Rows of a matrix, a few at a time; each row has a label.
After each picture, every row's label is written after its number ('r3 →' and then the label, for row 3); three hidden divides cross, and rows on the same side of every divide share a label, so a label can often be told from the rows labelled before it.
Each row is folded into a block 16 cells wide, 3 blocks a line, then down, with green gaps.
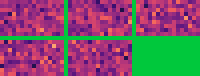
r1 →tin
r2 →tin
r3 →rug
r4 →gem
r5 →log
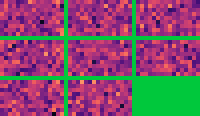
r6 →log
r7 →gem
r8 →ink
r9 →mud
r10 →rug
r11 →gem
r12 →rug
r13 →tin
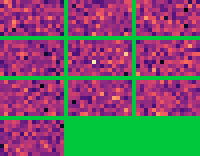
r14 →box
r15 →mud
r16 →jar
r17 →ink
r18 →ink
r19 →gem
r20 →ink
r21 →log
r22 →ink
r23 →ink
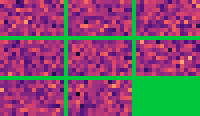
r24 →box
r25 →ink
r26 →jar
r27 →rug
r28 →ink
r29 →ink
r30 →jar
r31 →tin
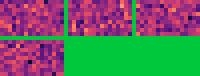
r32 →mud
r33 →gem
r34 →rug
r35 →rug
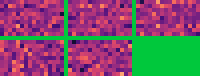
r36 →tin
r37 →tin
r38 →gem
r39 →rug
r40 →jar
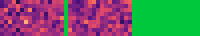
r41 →tin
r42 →mud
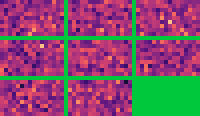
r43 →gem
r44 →gem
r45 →jar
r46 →mud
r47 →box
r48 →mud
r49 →rug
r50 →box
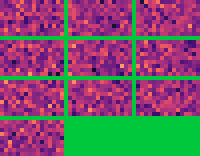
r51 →gem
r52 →rug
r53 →gem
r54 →gem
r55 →rug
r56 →mud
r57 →box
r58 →log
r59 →tin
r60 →log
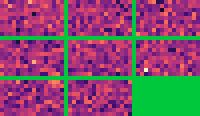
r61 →box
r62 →log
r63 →gem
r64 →mud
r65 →log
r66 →tin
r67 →gem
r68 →mud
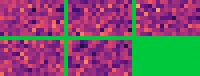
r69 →ink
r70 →mud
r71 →rug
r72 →box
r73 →mud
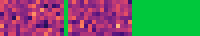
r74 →mud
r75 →log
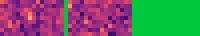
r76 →box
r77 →rug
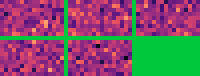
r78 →gem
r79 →tin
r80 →jar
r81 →box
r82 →log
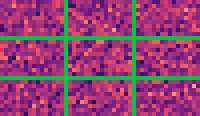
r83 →tin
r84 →jar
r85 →log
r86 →rug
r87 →log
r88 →ink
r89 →gem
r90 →mud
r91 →ink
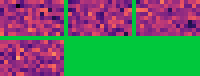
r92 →rug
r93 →ink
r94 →tin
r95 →rug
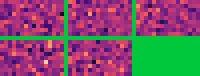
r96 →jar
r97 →box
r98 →rug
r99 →ink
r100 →gem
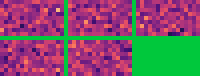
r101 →box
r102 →rug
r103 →ink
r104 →tin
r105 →log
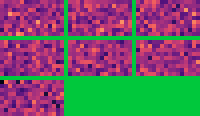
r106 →gem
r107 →ink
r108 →ink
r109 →rug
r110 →box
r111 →log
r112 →jar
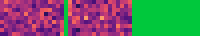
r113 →ink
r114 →rug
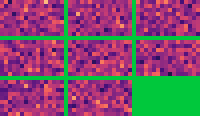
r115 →log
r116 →rug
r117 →box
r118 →gem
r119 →gem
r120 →log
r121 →gem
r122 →ink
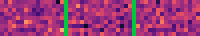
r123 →box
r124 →mud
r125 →box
